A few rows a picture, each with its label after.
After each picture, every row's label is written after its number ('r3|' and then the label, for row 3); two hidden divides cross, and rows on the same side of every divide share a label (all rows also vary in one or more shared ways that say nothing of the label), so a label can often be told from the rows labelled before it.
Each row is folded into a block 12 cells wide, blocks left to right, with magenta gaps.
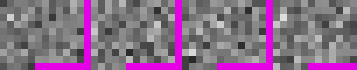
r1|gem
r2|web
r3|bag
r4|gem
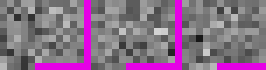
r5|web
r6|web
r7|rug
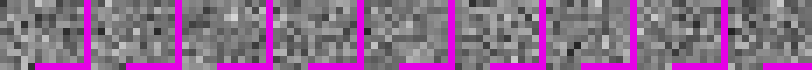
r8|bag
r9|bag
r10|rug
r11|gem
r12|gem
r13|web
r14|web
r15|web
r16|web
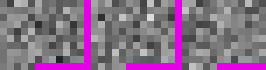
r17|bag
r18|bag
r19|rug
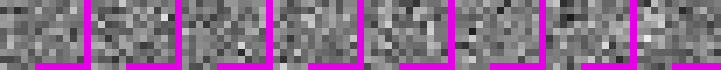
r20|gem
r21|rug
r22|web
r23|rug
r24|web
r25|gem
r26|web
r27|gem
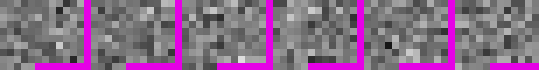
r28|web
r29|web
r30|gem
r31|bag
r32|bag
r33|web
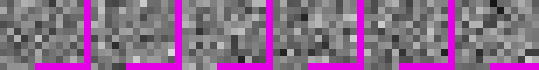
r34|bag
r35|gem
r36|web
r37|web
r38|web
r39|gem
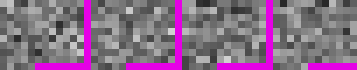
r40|web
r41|gem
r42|gem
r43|bag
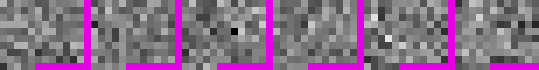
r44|web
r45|rug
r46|bag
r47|web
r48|gem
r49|bag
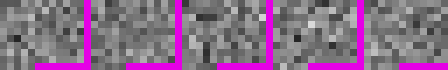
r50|bag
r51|gem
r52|web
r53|rug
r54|bag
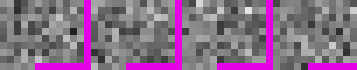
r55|gem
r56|rug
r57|bag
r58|bag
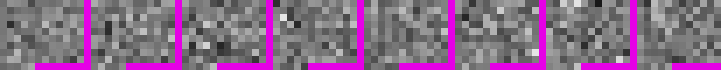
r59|web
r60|web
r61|web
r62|gem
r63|gem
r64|rug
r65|bag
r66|rug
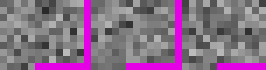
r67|gem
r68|gem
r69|bag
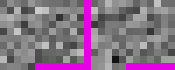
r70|rug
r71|rug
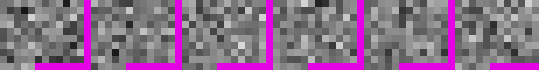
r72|rug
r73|web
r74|gem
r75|rug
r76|gem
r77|gem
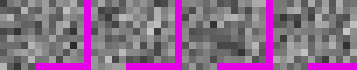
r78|bag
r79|rug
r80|web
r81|rug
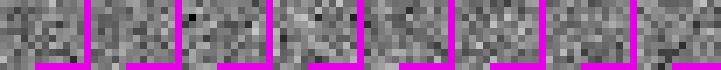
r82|web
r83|rug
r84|rug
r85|rug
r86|bag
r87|web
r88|rug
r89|web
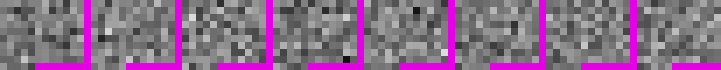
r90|gem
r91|rug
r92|gem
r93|web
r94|bag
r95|web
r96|web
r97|web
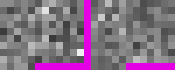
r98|rug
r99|gem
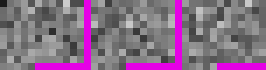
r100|bag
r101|web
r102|rug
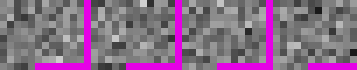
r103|gem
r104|gem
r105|rug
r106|web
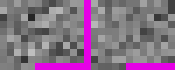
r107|rug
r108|gem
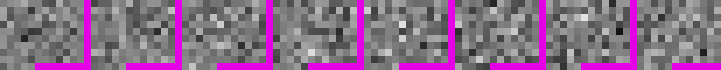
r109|rug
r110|bag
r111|rug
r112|bag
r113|rug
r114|gem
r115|bag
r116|rug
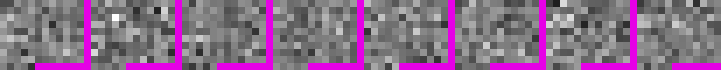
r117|gem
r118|gem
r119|gem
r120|web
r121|web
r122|bag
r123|gem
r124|web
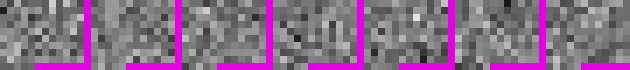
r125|web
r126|bag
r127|bag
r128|web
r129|web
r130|bag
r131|rug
